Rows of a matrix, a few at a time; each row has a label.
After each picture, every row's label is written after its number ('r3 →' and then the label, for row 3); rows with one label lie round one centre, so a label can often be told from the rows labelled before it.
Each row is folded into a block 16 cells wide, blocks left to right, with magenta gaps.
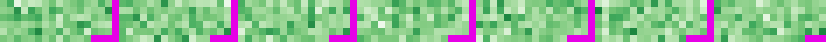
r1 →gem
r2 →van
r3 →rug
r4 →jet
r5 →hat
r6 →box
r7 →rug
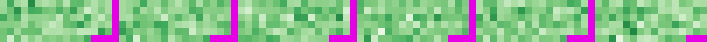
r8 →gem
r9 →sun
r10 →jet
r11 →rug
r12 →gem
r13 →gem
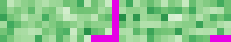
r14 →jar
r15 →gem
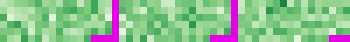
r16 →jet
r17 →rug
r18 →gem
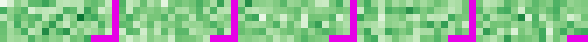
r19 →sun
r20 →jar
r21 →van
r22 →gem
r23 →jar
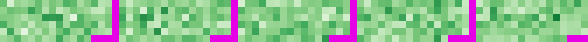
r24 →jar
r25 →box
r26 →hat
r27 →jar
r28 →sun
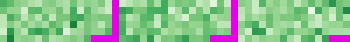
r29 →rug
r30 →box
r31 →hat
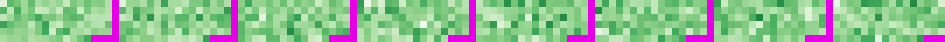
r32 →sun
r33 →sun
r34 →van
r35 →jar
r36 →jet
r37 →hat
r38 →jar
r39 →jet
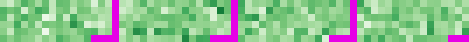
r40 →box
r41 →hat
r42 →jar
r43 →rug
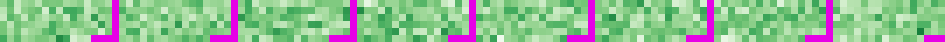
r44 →van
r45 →jar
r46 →gem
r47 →box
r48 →gem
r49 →van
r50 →sun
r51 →jar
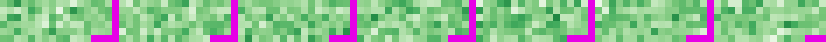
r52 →van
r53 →jar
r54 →rug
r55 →gem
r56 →sun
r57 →sun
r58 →gem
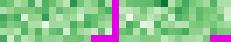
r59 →gem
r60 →jet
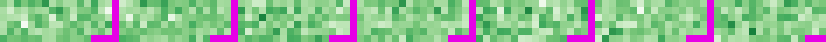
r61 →jet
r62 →jet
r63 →box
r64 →jet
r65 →gem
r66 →hat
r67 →hat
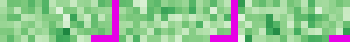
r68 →van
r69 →gem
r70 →rug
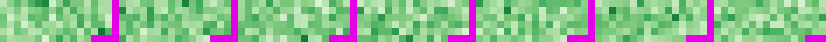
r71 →jet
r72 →jar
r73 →van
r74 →box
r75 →jar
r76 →sun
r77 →van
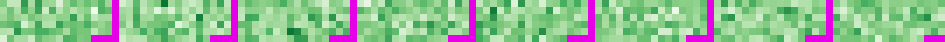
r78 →hat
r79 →sun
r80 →van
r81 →box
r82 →sun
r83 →gem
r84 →van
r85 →jet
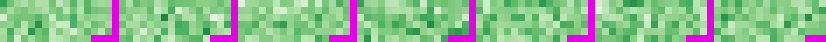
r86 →rug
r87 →jar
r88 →sun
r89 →rug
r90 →jar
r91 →jet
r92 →van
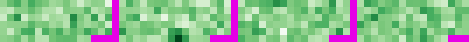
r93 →van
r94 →van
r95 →jet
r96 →van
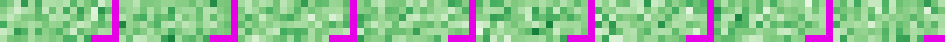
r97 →hat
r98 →hat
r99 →jar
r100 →gem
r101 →rug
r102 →hat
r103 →box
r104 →hat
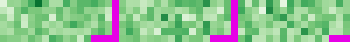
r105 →jet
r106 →jar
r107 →jar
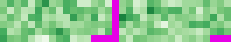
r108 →van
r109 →gem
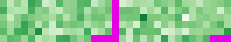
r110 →box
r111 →box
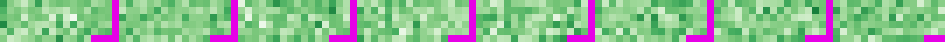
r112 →jar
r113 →gem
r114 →jet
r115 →box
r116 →gem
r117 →jar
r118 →hat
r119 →box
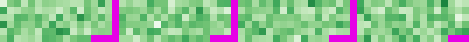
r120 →sun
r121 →box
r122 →hat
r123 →rug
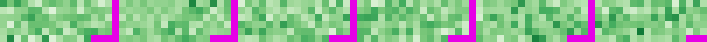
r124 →rug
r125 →hat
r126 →sun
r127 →gem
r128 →van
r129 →sun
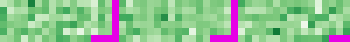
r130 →box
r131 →jar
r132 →rug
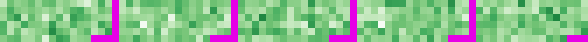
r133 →van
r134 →jet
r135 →rug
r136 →jet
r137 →sun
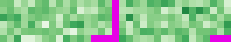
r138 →gem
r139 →van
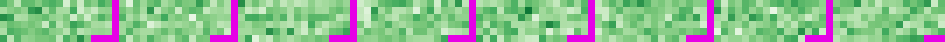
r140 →gem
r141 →jar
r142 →rug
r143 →sun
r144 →gem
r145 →jet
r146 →jar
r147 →hat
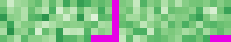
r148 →jar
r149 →hat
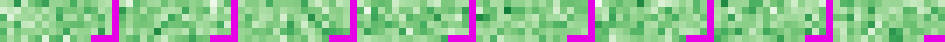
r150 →jet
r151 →box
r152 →van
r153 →sun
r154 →gem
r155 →sun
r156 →van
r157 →van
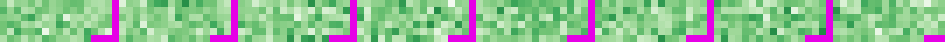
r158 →box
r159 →jet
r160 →hat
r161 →box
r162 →jet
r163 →jar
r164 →rug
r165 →box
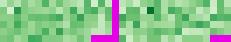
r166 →sun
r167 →gem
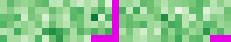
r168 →van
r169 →jar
